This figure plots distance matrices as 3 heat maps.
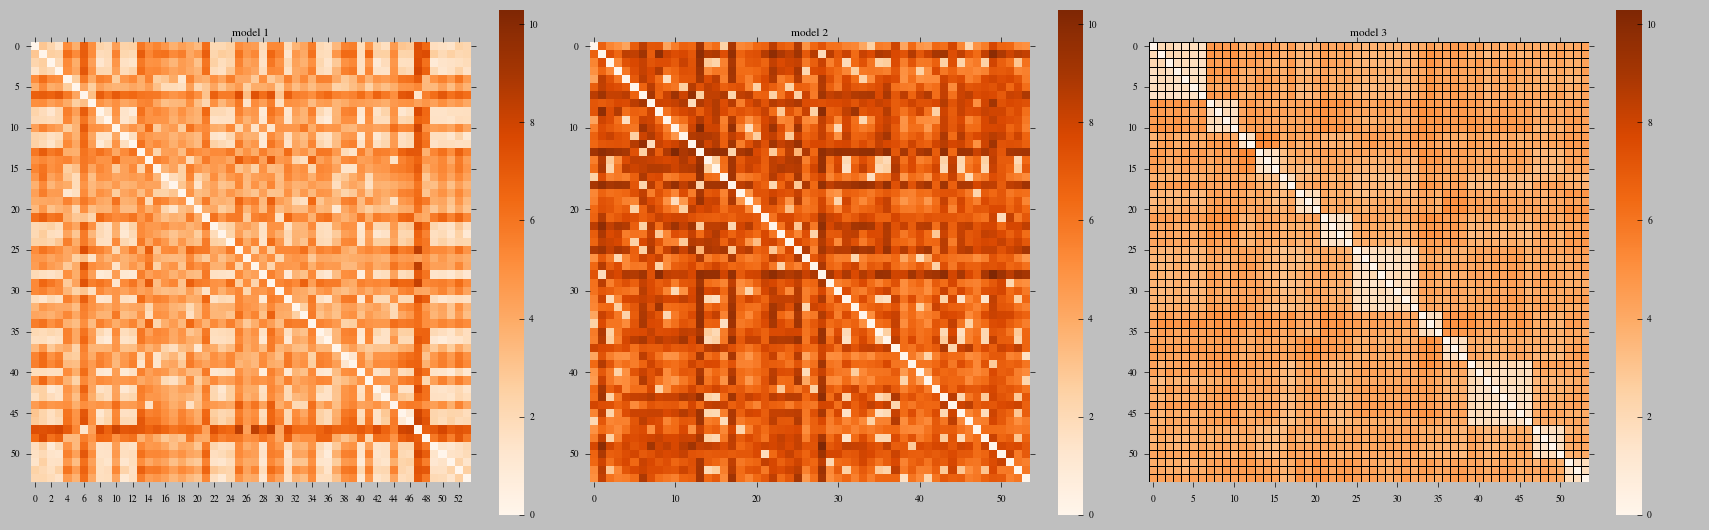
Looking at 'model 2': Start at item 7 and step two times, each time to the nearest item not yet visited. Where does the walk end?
47
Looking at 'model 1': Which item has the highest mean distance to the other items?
47
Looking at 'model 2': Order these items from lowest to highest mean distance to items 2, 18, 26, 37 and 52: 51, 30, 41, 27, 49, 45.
45, 41, 30, 51, 27, 49
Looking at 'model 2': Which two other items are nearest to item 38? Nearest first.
53, 41
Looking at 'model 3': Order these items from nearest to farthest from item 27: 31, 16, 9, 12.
31, 16, 9, 12
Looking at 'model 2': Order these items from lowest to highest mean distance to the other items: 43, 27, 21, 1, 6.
27, 43, 21, 6, 1
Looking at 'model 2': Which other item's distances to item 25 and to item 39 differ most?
49
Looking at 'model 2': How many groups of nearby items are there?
16
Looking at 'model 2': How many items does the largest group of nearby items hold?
10
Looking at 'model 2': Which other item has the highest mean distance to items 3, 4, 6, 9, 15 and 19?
28
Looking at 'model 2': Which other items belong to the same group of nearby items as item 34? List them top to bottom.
0, 16, 46
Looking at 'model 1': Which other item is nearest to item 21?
30
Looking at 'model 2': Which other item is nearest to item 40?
26
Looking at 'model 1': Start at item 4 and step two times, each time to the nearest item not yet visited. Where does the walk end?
5
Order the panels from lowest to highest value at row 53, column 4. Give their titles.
model 3, model 1, model 2
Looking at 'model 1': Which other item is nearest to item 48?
41
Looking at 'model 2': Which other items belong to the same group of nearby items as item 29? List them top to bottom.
51
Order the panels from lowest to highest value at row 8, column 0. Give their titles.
model 1, model 3, model 2
